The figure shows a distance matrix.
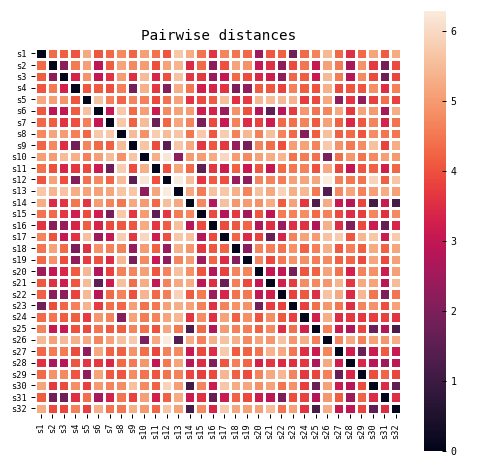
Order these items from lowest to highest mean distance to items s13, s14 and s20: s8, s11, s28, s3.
s28, s3, s11, s8
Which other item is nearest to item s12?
s9
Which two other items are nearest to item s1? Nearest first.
s23, s20
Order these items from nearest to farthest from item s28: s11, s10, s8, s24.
s11, s24, s8, s10
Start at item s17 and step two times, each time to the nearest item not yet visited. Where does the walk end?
s6
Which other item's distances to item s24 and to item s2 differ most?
s8
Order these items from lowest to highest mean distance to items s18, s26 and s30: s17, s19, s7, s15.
s19, s15, s7, s17
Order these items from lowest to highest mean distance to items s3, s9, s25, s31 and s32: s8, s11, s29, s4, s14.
s14, s4, s11, s29, s8
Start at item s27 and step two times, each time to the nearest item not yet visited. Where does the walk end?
s5
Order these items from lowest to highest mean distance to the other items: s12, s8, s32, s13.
s32, s12, s8, s13
